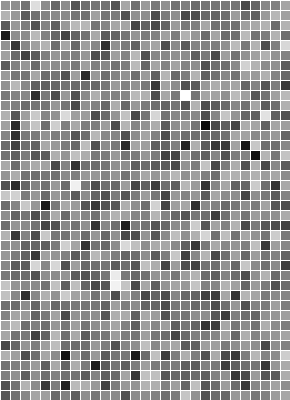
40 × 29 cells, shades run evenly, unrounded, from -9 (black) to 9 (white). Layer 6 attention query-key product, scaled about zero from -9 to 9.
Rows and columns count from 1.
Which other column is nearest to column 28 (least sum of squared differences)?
10
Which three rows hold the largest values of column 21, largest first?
24, 17, 26
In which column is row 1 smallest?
25
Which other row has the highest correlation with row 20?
23
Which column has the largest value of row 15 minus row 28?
9
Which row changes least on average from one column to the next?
18
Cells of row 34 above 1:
10
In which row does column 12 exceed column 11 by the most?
29
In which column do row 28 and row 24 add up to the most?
12
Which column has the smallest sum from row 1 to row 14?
21
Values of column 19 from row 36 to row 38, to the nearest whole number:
3 -2 -2
